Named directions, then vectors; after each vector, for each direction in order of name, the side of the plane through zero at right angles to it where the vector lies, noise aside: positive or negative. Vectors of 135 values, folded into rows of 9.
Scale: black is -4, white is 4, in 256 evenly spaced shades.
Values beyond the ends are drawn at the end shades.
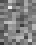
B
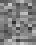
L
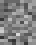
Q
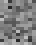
negative, positive, negative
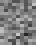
negative, negative, positive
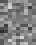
positive, positive, negative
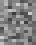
negative, negative, negative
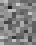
negative, negative, negative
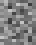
negative, negative, negative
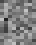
positive, positive, negative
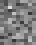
positive, positive, positive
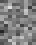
positive, positive, negative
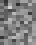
positive, positive, positive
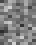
positive, positive, negative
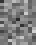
positive, positive, negative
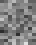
positive, positive, negative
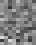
negative, positive, negative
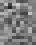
negative, negative, negative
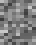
negative, negative, positive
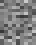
positive, positive, negative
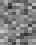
negative, negative, positive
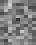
positive, positive, negative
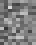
positive, positive, positive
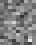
positive, negative, positive
